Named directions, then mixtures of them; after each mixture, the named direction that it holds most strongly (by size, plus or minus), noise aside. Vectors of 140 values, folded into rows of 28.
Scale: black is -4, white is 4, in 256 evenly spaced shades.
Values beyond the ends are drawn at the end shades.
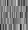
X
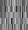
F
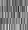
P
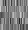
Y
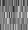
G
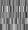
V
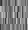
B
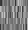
B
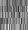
P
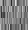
B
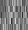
F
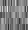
Y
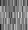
G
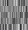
X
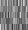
X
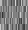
Y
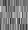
Y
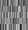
X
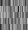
B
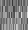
G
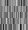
X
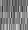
P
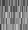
G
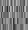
V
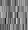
B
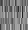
B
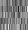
P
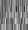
F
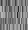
B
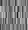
B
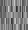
F
